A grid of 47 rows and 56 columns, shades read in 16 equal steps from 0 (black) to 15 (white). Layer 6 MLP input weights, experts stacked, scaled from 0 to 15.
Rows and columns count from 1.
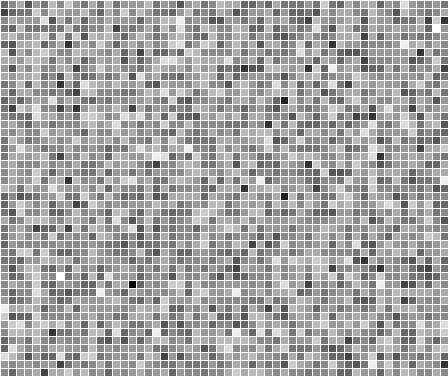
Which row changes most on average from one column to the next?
42
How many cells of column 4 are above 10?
6
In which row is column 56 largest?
23
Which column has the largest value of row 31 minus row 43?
45
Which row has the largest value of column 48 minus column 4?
36
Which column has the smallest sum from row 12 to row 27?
53
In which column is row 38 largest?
21
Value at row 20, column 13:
9
